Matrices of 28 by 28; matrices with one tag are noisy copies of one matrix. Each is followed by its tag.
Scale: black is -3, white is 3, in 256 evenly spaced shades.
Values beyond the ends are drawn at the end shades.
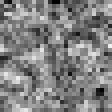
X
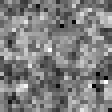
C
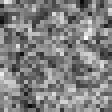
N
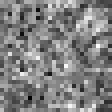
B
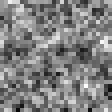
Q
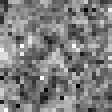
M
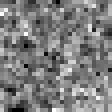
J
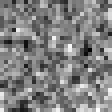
J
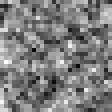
M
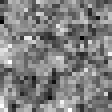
M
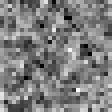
J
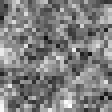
M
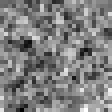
J
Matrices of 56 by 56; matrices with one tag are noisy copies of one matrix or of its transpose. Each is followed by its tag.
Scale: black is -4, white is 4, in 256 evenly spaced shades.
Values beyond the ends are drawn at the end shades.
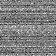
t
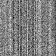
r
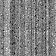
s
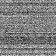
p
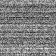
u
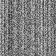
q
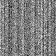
q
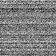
q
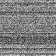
p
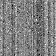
p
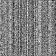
r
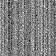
q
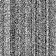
s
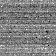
u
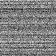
q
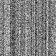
s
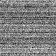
u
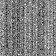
u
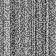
s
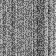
p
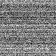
u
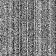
r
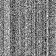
s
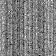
u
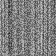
q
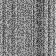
p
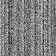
q
